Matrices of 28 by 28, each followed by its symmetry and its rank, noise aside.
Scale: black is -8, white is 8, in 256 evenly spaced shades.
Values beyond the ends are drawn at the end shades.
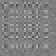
symmetric, rank one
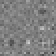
symmetric, rank three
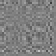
antisymmetric, rank two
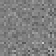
no symmetry, rank three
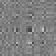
symmetric, rank two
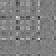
symmetric, rank one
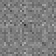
symmetric, rank three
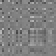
antisymmetric, rank two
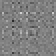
antisymmetric, rank two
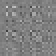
symmetric, rank two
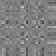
antisymmetric, rank two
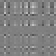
no symmetry, rank one
